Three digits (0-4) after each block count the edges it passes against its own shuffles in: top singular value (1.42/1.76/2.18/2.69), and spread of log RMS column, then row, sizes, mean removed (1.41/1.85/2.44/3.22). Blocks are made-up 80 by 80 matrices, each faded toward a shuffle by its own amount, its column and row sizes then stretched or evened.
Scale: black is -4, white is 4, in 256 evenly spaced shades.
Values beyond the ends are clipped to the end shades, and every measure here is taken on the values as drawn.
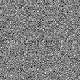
3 0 0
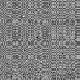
4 2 1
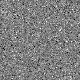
0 0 0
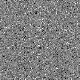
1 1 1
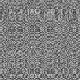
4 2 2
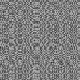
4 1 0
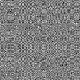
4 1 2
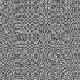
4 1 2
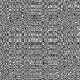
4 2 1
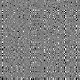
4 3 2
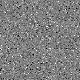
2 0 1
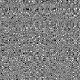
3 1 2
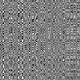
4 4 1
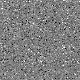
0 1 1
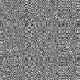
4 2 0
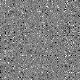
1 3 2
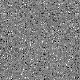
1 2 0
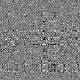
3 2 3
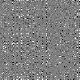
3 3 2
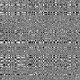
4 2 4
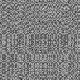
4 0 1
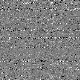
0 0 3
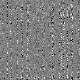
0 4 1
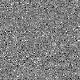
1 0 2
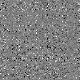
1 2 2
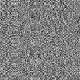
3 1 0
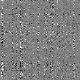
2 3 2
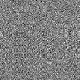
3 0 1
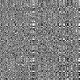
4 3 2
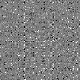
3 2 1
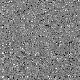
2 0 1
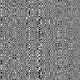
4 4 0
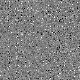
0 2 1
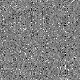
2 2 0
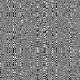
4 4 0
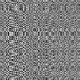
4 4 2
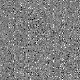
2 2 0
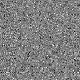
2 0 1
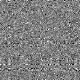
2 0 3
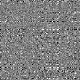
3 2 3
